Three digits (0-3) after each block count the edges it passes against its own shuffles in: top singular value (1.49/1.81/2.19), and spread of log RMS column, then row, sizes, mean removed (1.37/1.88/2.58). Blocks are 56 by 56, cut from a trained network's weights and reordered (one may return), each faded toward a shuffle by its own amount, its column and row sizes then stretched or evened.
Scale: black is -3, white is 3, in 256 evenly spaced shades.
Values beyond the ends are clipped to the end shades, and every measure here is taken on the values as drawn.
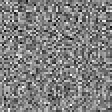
3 1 1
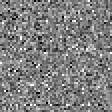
1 0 1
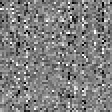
1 3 1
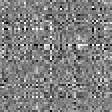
3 2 3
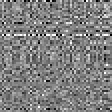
3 1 3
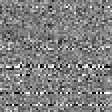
3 0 3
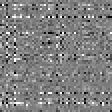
2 2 3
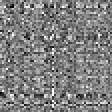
3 2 2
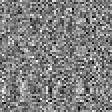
2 1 0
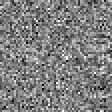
1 2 0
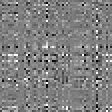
3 3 3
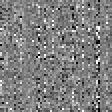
0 3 1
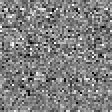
0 0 2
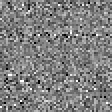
0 1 2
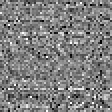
2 0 2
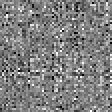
2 3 1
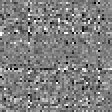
2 2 3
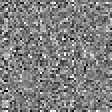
2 2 1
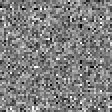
0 1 1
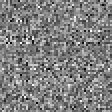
0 0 2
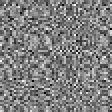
3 1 1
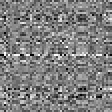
3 1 3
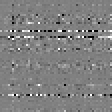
2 1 3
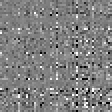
1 3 3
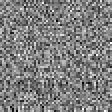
3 0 0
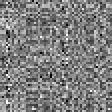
3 1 0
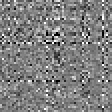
3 3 2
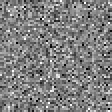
0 1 0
